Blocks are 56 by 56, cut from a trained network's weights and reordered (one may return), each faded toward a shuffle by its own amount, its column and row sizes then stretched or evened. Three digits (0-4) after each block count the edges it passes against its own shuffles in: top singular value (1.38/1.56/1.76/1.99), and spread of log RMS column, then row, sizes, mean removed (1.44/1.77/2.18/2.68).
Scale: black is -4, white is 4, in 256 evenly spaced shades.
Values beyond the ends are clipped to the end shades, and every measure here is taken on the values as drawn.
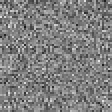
3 1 2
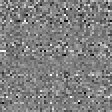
0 1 4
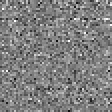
0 1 3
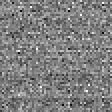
1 1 1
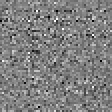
0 2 3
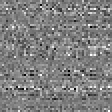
3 1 4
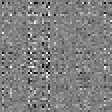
4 4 3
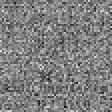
2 1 0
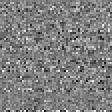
2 0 4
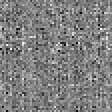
1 1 3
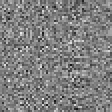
3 3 1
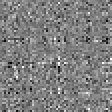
2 3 3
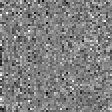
0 3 1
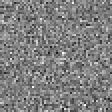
0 0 1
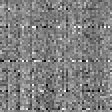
3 0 3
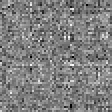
2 2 1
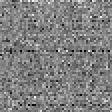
3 0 2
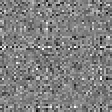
3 2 4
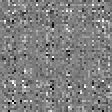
0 4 2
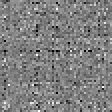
2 3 2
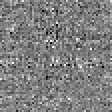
0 1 2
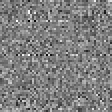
3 1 3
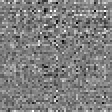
2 2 3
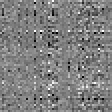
4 4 1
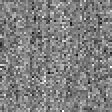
0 1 0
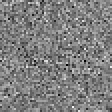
0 0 1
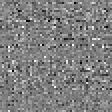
0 1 4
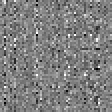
2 4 1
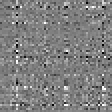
4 3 4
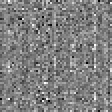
1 2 2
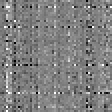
4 4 3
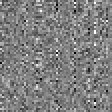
2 4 0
